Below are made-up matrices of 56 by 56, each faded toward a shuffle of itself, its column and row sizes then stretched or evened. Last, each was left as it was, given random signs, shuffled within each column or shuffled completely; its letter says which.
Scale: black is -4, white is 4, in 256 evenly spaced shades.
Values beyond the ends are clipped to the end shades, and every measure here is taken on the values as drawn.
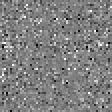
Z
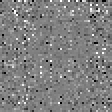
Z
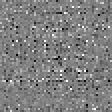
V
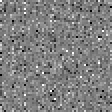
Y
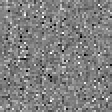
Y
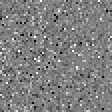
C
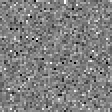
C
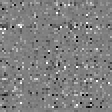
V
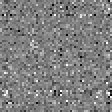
V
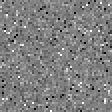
C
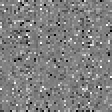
Z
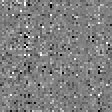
Z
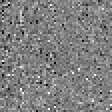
Y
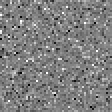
C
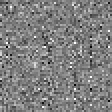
V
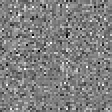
V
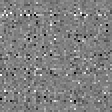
V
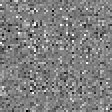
V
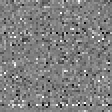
Z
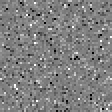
C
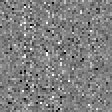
Y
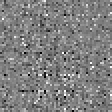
Z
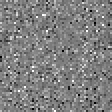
Y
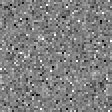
C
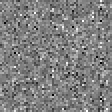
Y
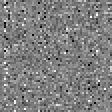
Y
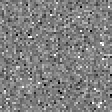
C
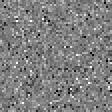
C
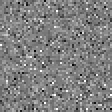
C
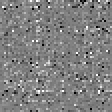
Z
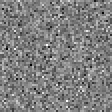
C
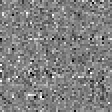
Z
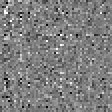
Z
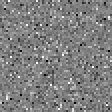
C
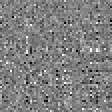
V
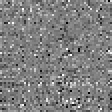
V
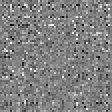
Z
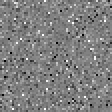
C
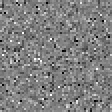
C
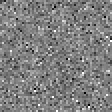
C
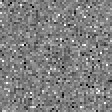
C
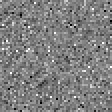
C
